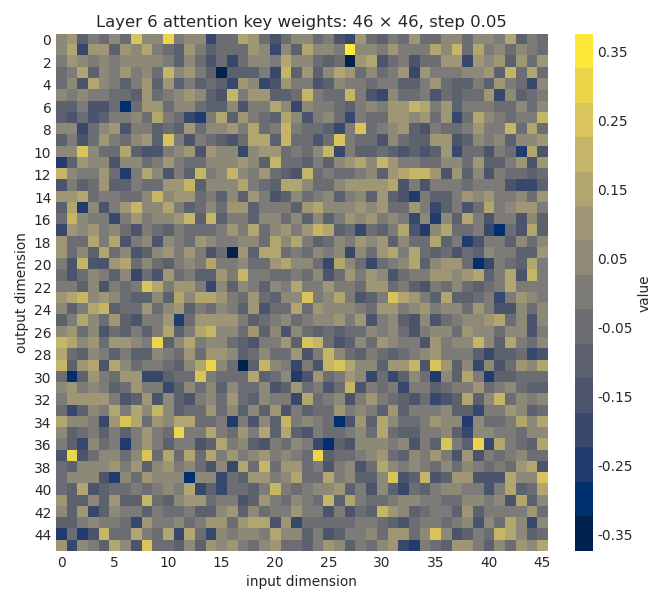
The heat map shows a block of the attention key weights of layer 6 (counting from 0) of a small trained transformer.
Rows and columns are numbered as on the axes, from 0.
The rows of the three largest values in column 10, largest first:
0, 9, 3
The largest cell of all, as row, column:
1, 27
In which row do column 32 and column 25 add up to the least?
31
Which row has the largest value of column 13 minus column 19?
30
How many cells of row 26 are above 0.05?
6
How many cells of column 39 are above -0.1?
34
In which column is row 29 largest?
14
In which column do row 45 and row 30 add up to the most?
38
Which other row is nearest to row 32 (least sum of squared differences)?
25
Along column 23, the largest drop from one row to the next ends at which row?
28
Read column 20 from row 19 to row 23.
0.15 0.1 -0.05 0.05 -0.1
